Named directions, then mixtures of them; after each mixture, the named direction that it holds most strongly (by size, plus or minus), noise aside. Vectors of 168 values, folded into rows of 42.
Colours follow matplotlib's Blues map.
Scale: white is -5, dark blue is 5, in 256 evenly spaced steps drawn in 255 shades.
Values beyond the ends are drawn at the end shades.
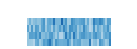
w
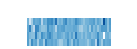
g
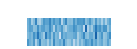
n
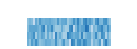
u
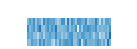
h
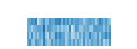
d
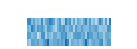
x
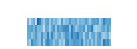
d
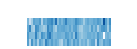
g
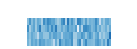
h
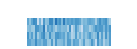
d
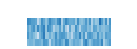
x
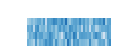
w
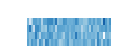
g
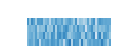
n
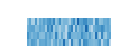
u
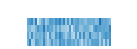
d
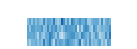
h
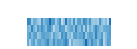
x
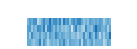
d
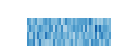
n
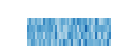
h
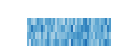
u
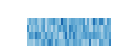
w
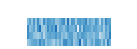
h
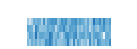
g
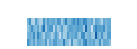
n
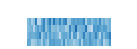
n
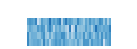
d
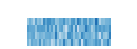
h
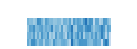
u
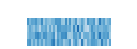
h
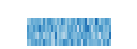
h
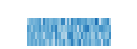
h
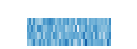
h
